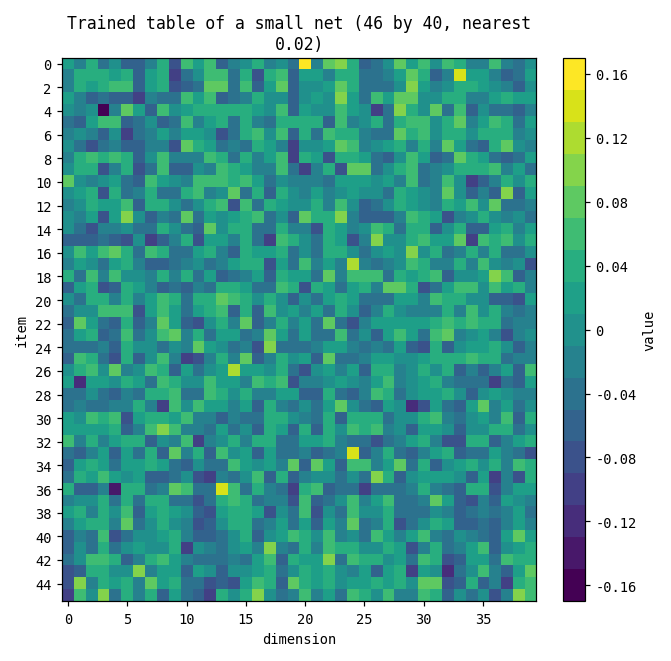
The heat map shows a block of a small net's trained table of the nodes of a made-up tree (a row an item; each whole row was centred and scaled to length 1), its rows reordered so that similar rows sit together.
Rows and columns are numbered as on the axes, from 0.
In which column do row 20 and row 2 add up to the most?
13
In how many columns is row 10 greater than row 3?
18
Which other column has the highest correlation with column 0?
10
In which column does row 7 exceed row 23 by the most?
37
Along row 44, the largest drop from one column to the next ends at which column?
32
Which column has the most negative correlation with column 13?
22
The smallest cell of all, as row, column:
4, 3
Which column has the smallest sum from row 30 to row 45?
12
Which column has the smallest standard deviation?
15
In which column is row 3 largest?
23
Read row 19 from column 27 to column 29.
0.08 0.08 0.04
